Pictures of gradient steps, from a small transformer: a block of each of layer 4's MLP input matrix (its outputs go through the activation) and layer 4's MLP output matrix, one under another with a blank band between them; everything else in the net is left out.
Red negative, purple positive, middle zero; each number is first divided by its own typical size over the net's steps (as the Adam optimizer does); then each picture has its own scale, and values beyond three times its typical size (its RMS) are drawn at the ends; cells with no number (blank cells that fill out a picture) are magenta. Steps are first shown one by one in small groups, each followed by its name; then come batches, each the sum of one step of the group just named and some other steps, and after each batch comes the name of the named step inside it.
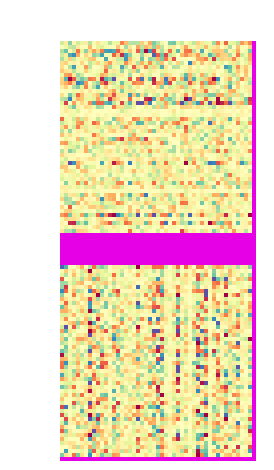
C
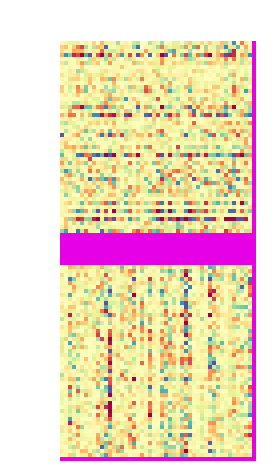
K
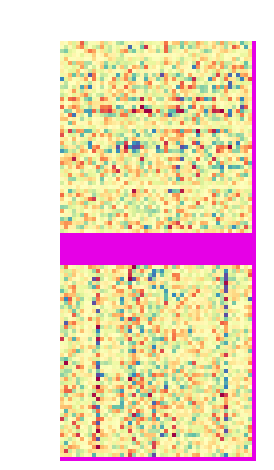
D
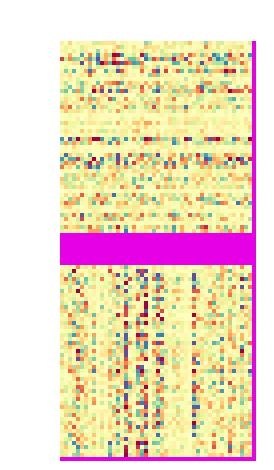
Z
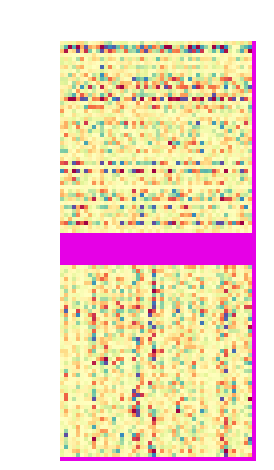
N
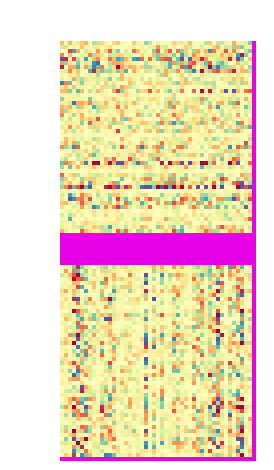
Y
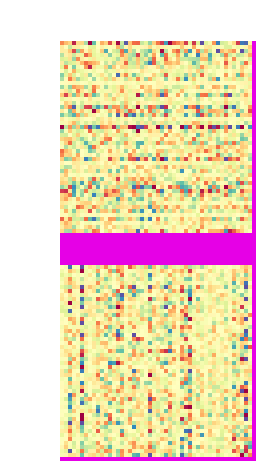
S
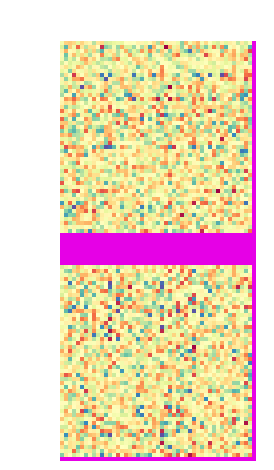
N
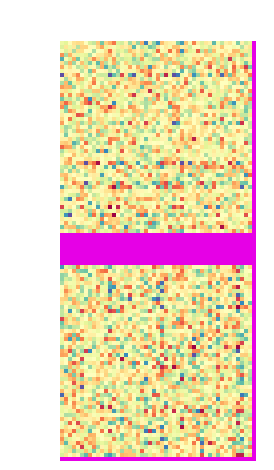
Y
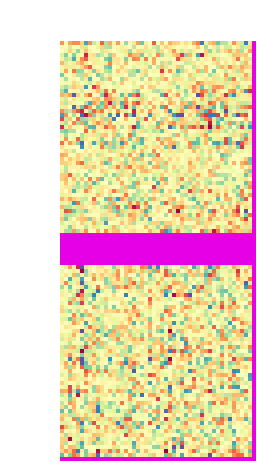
S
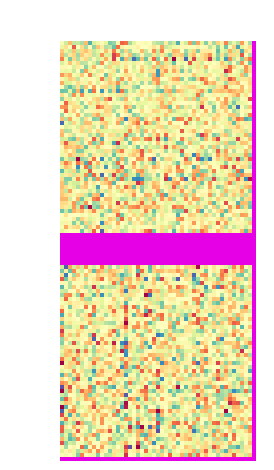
Z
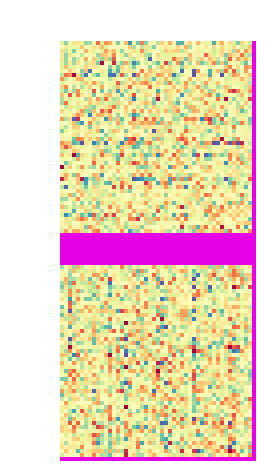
Z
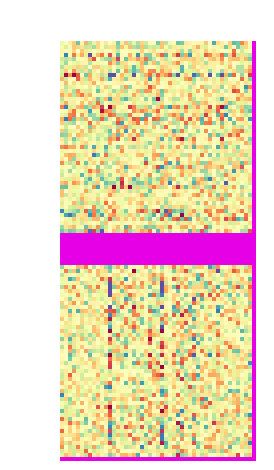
K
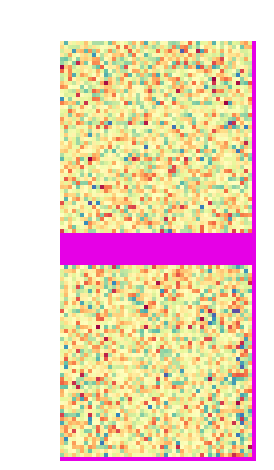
C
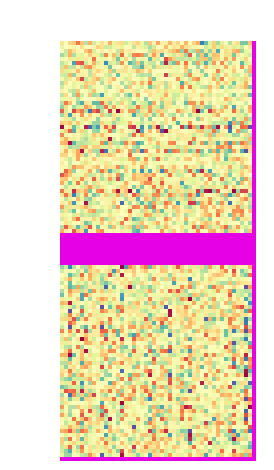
S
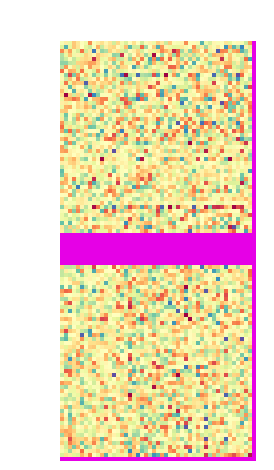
S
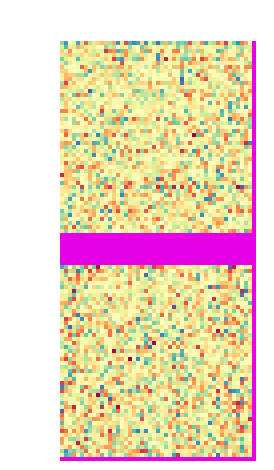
Y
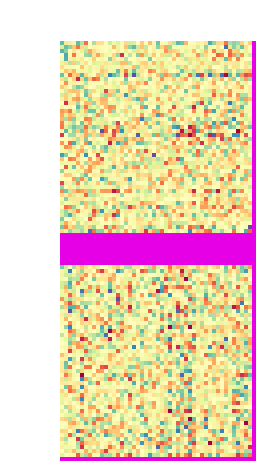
C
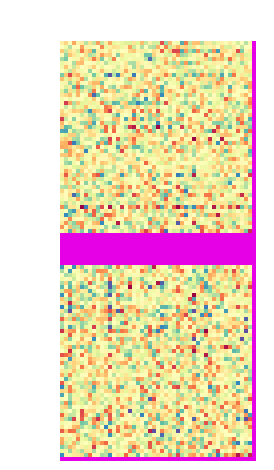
S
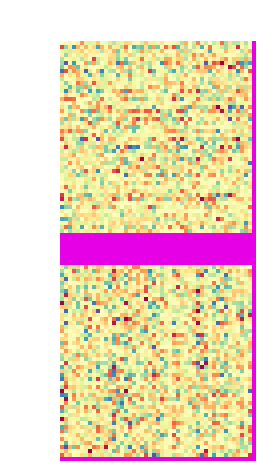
D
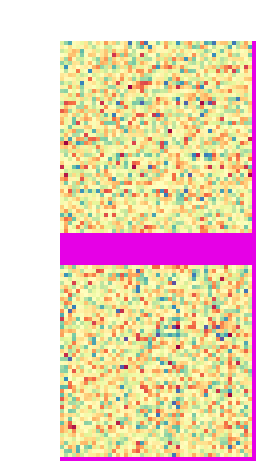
Z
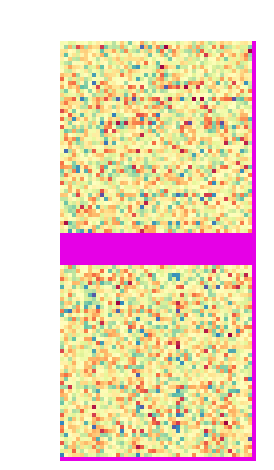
N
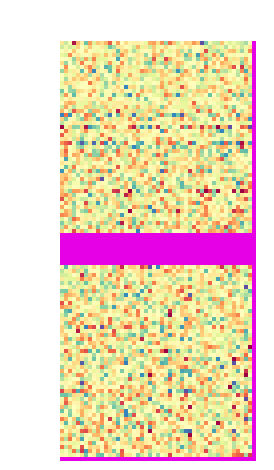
S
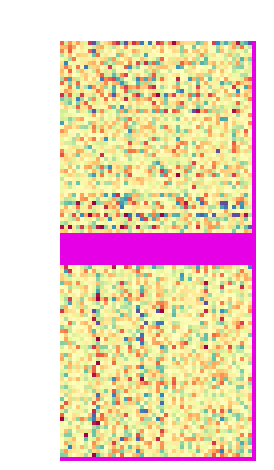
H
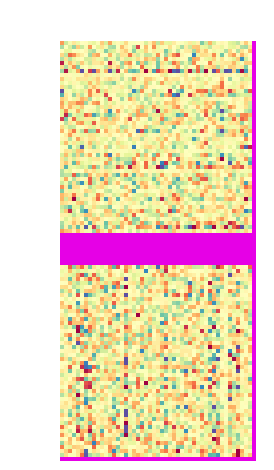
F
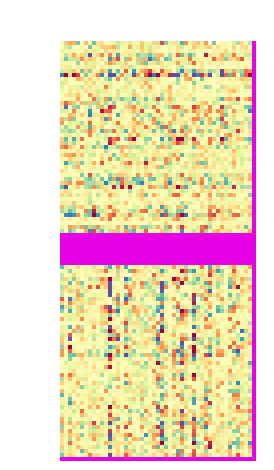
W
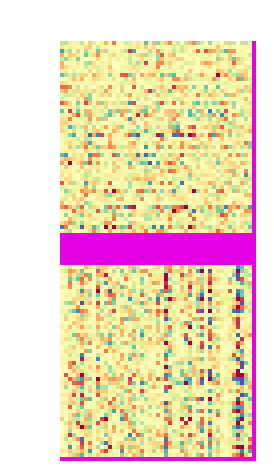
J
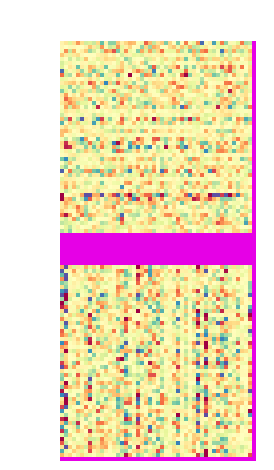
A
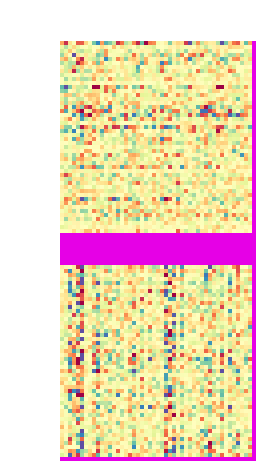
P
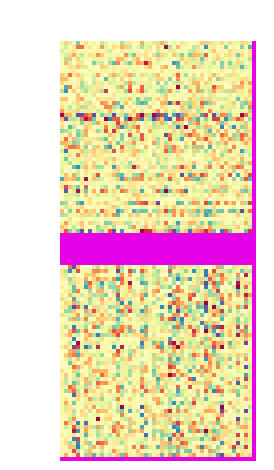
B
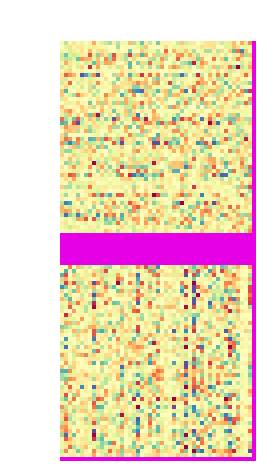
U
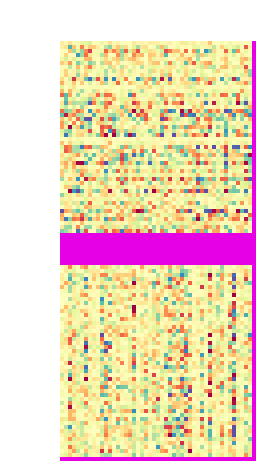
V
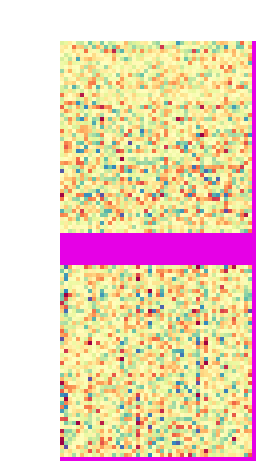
A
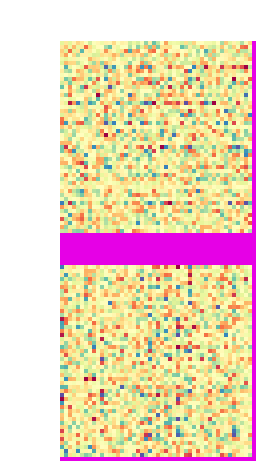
V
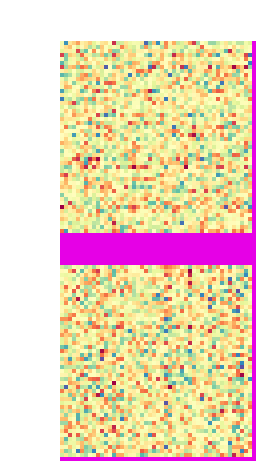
J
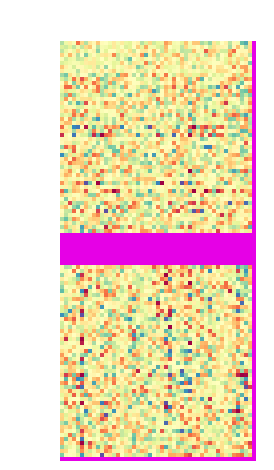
J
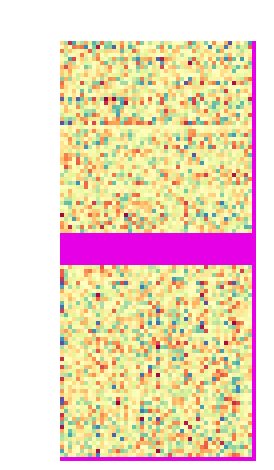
H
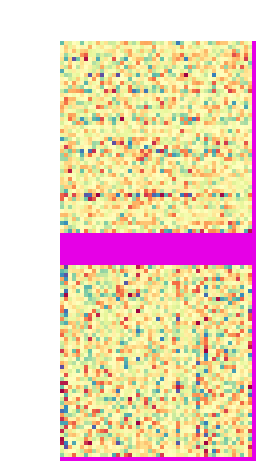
A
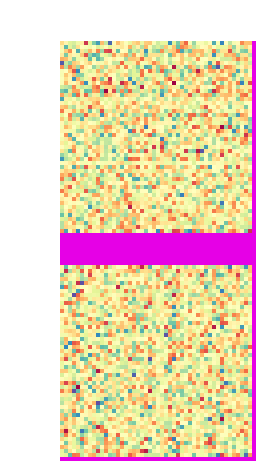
P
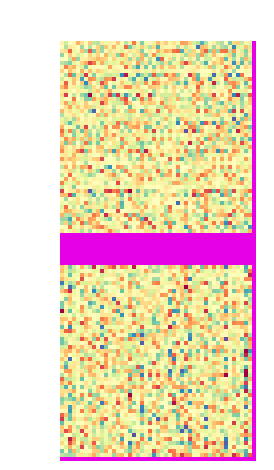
H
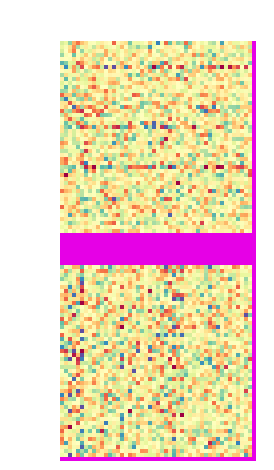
P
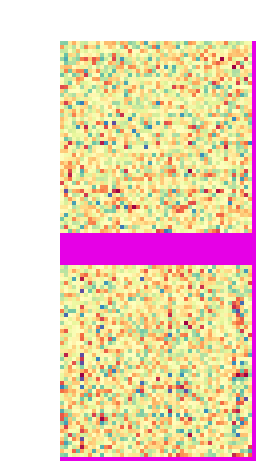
J
